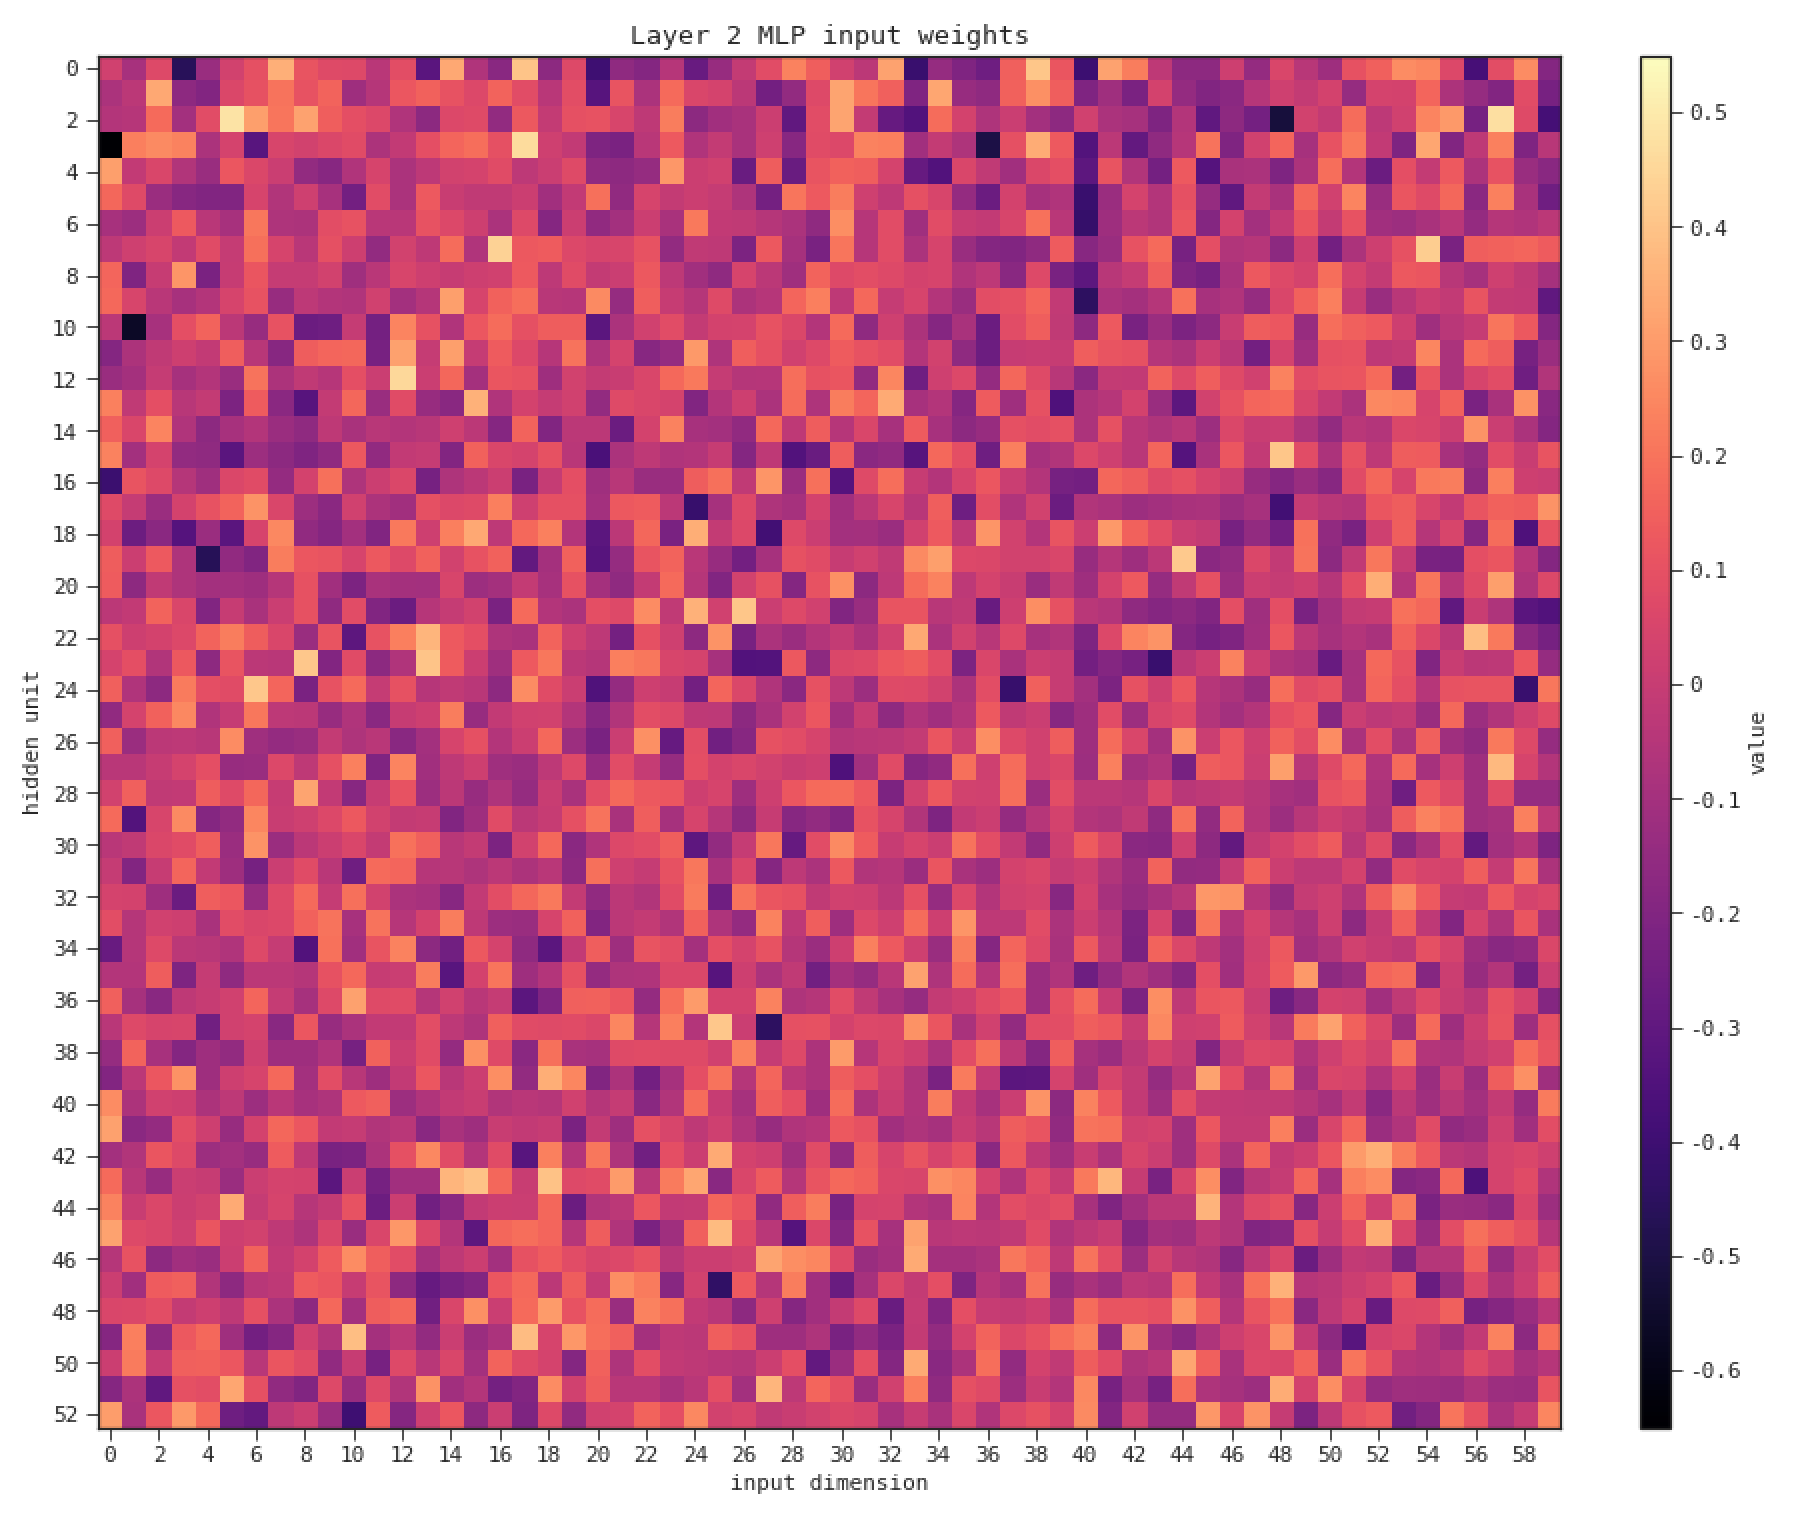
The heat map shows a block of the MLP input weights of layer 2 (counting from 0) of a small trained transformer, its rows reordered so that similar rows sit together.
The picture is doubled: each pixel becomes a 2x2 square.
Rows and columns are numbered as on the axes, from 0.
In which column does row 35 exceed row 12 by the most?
33
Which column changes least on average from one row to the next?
7
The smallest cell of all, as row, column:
3, 0
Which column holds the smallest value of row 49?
51
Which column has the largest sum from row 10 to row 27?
57
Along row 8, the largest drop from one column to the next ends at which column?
4
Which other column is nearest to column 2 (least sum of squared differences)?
31
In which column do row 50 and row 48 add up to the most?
44
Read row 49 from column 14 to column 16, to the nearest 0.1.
0 -0.1 -0.1
